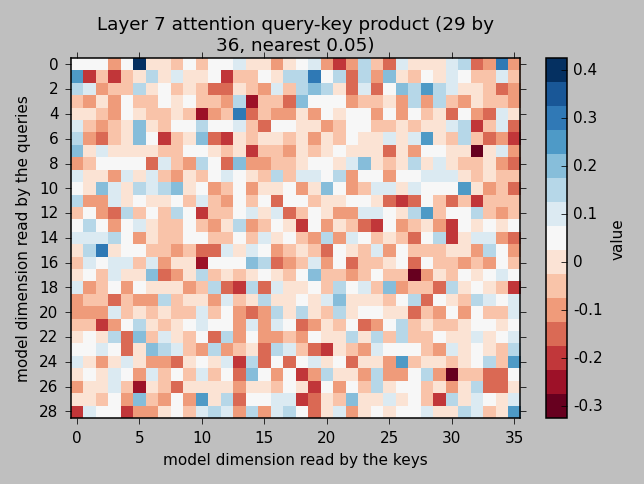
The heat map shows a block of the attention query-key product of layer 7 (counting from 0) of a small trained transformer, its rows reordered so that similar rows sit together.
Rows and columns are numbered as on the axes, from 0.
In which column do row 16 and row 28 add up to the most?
14
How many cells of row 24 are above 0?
13
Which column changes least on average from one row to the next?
9
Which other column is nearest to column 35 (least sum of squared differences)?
12
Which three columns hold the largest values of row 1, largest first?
19, 0, 25
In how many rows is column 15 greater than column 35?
14
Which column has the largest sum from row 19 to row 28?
35
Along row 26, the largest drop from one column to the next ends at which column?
33
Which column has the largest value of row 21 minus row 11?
26
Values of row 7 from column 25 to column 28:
-0.15 0 -0.1 0.05
